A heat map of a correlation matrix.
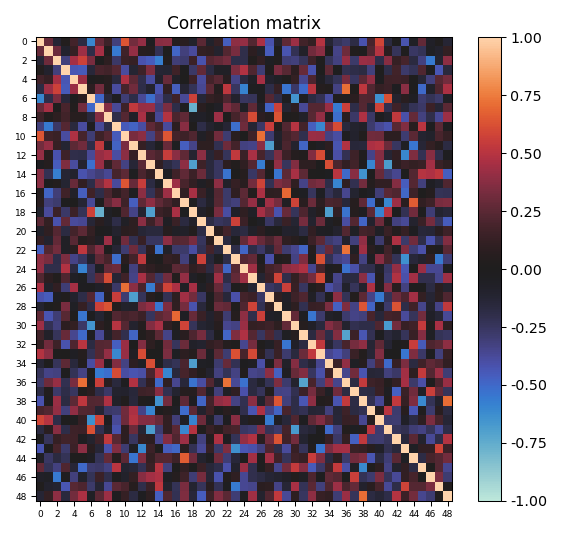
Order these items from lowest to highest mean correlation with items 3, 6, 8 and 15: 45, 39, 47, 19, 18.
47, 45, 39, 19, 18
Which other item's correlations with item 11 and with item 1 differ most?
29
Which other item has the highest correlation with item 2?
5
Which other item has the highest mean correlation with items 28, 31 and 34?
13
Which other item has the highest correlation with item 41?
6
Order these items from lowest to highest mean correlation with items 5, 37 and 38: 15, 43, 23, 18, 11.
23, 18, 11, 15, 43
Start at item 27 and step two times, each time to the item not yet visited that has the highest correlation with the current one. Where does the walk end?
35
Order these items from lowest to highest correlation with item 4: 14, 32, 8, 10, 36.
14, 8, 32, 36, 10
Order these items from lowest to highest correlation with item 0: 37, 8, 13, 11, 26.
37, 13, 8, 11, 26
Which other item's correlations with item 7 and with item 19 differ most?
36
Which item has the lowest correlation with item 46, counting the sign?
2
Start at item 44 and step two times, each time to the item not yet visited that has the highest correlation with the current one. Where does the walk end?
30
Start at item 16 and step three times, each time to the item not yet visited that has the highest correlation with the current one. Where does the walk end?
10
